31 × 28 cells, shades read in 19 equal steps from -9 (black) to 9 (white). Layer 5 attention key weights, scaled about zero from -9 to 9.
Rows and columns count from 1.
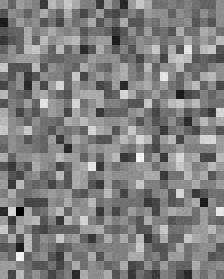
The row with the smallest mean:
31
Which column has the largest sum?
10
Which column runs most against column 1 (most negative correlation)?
24
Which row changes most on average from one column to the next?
6
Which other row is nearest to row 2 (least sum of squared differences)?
4
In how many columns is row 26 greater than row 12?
10
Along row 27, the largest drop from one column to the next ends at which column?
19
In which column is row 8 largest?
1
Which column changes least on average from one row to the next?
7
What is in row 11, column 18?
-1
